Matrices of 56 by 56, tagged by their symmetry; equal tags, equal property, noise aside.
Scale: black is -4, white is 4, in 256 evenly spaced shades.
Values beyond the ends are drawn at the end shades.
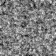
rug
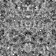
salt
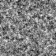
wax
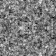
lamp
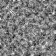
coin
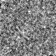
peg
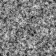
coin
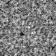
peg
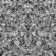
salt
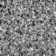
rug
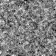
rug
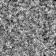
rug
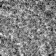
peg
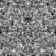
salt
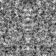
salt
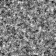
wax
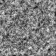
coin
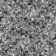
wax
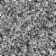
coin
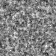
coin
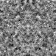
salt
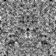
salt
